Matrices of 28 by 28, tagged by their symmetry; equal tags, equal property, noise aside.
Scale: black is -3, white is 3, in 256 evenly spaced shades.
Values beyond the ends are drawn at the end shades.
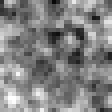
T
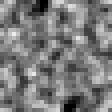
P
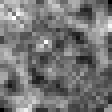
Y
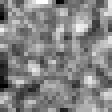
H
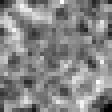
Y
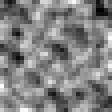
T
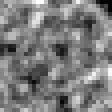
T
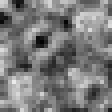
Y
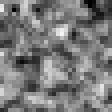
H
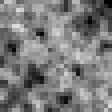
T
